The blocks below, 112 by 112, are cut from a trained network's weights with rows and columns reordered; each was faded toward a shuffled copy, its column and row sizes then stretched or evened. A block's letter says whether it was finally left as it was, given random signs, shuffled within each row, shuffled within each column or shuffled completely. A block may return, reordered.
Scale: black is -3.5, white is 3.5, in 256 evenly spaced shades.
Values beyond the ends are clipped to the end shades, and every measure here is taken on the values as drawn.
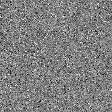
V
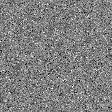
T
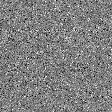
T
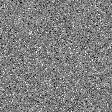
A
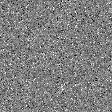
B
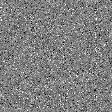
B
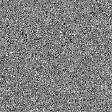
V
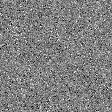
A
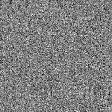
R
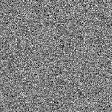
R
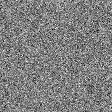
A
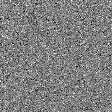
V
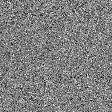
T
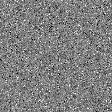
B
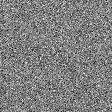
A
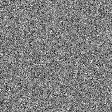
T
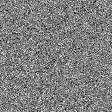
T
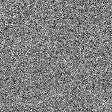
B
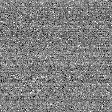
R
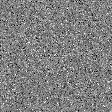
T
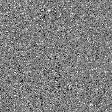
V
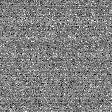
T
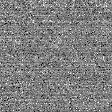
R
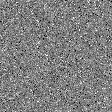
A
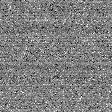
T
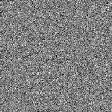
R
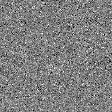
V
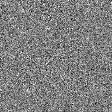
V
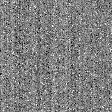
B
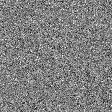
A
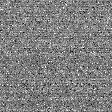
T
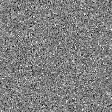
B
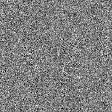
V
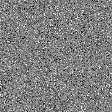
V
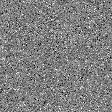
A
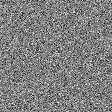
T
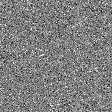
A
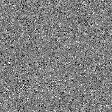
V
